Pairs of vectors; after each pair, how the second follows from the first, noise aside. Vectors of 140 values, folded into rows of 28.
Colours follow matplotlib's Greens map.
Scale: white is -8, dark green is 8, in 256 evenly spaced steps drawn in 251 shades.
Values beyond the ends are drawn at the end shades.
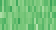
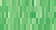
shuffled.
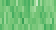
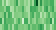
negated, scaled up.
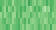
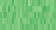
negated, shrunk.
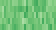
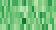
negated, scaled up.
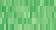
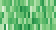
negated, scaled up.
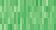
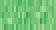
shuffled.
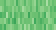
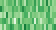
negated, scaled up.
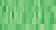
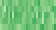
negated.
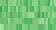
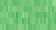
reversed, shrunk.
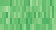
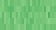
reversed, shrunk.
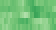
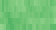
wrapped around, shrunk.
